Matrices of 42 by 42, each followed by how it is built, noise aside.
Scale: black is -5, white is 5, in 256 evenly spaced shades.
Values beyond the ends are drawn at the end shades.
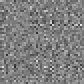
low rank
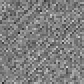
Hankel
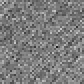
Hankel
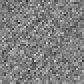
Hankel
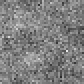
smooth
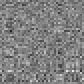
low rank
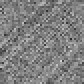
Hankel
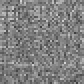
blocks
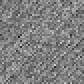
Hankel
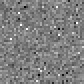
sparse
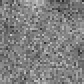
smooth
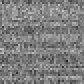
blocks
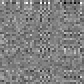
low rank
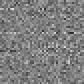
low rank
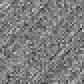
Hankel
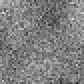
smooth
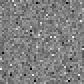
sparse
